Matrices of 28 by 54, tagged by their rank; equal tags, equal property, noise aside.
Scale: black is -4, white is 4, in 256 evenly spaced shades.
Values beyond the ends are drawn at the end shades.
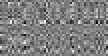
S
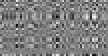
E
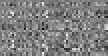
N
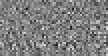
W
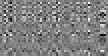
S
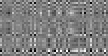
E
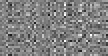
N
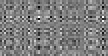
E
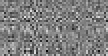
S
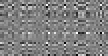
E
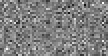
W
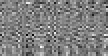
N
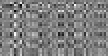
E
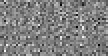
W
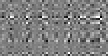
E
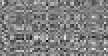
S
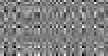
E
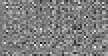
W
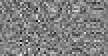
W
